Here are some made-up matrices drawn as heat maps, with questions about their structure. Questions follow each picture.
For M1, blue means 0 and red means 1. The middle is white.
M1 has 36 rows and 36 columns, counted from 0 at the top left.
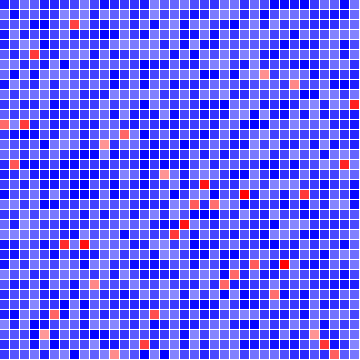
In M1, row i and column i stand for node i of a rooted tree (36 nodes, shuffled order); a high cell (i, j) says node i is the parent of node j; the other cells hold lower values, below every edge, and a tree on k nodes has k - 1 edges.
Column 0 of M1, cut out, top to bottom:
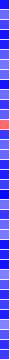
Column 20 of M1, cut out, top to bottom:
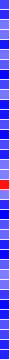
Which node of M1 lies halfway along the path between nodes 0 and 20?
26
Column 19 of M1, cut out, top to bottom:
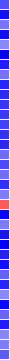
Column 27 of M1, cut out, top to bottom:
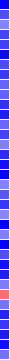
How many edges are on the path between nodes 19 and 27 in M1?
4
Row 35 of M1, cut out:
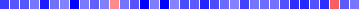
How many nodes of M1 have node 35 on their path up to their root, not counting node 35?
7
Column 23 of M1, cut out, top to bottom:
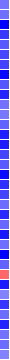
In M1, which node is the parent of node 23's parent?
29
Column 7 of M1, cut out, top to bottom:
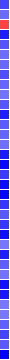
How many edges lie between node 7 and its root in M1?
3
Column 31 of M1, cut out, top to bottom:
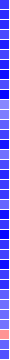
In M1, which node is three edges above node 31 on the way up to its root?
10
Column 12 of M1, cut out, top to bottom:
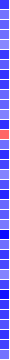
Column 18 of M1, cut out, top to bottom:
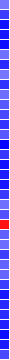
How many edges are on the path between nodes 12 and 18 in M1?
6
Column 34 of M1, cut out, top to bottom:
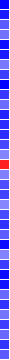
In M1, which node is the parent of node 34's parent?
17
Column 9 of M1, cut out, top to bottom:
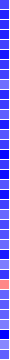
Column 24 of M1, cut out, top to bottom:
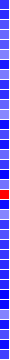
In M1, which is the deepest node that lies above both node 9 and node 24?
28
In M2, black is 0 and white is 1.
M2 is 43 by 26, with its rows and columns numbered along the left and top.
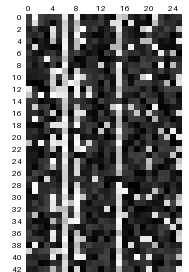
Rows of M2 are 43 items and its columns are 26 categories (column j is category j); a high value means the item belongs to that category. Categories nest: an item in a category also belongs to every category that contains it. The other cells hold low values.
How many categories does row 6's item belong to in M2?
4
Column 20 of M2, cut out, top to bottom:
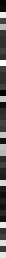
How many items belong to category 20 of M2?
11
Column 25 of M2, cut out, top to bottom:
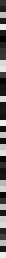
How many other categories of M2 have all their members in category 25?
6
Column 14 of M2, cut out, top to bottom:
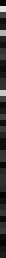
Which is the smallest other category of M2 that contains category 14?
17
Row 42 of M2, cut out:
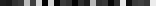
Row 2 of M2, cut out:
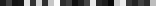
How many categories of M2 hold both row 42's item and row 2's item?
6
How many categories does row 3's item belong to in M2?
4
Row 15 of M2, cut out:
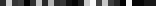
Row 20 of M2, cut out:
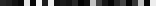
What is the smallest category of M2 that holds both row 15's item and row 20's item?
8
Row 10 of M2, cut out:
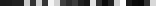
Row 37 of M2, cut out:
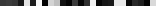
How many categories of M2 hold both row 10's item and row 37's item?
8
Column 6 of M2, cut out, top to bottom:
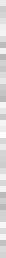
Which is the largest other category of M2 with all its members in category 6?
15
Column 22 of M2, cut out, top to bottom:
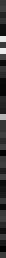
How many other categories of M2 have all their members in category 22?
1
